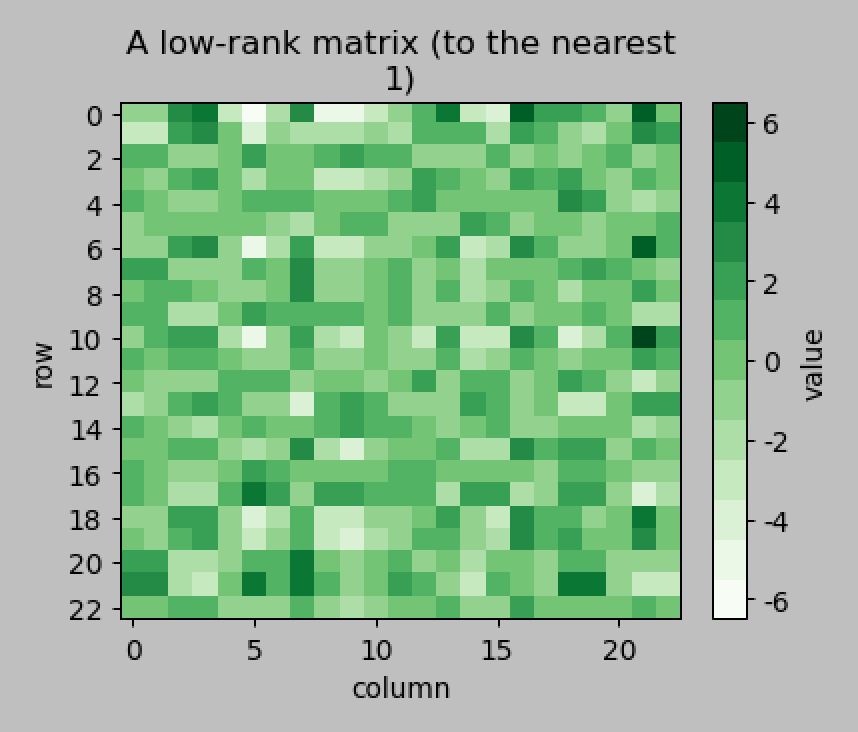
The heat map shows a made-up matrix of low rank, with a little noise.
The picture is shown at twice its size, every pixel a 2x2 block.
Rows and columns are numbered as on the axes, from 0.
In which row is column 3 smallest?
21
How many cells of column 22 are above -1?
14
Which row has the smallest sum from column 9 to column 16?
10
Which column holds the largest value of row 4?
18
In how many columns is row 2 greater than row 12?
11
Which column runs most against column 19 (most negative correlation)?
22
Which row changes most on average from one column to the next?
0
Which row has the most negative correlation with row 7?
13
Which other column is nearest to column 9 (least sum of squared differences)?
8
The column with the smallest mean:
9
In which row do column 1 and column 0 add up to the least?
1
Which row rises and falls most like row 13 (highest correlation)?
5
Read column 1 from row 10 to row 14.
1 0 -1 -1 0
